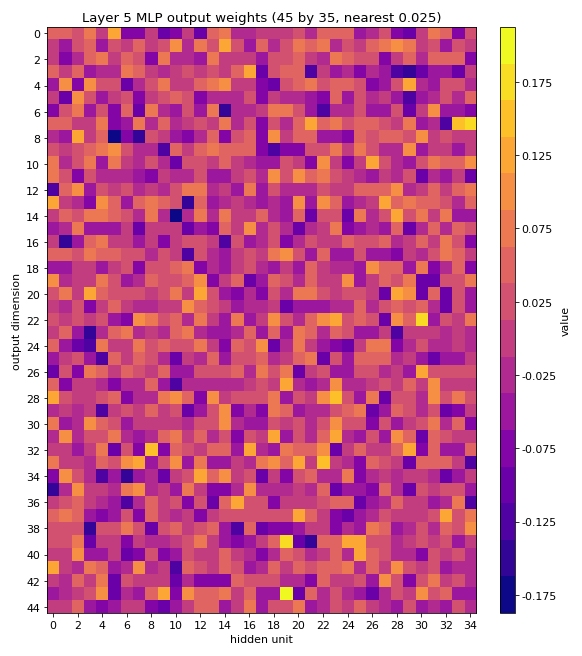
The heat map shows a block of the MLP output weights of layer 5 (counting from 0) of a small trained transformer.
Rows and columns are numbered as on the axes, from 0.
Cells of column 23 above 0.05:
9
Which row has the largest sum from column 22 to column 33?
22
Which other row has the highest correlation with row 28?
31
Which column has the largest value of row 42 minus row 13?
11
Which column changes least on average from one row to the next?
15
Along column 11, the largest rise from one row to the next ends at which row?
18
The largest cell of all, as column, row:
19, 43
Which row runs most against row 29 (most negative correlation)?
24
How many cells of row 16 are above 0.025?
6
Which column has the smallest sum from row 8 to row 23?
17
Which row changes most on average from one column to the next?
32
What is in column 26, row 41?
0.05
